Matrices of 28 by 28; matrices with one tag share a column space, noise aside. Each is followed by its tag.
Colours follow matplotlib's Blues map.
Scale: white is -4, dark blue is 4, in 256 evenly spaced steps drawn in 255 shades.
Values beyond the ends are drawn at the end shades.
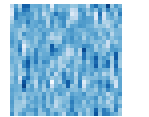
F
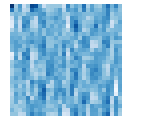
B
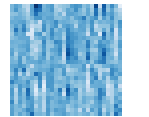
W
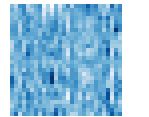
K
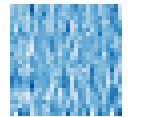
K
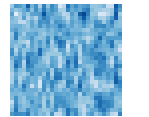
F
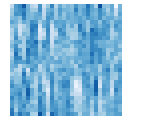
W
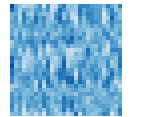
F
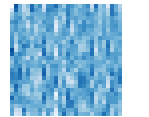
K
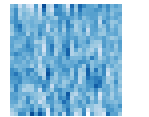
K
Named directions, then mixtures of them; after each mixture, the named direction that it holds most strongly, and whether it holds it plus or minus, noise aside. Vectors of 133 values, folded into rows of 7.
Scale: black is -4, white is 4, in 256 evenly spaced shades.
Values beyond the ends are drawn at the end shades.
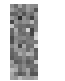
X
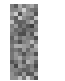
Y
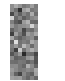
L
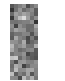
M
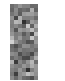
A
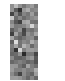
L, plus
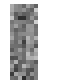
M, minus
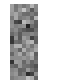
A, minus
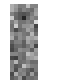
M, minus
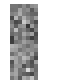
A, minus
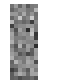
X, minus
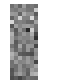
X, minus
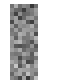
Y, minus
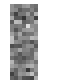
A, plus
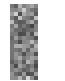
Y, plus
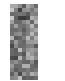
M, minus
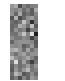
A, minus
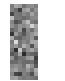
L, plus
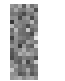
X, plus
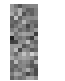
A, minus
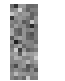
L, minus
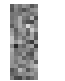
X, minus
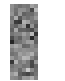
A, minus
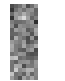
M, plus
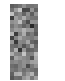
L, minus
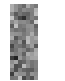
M, minus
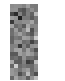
X, plus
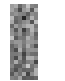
M, minus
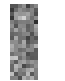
M, plus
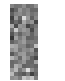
M, plus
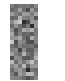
A, plus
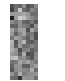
M, plus
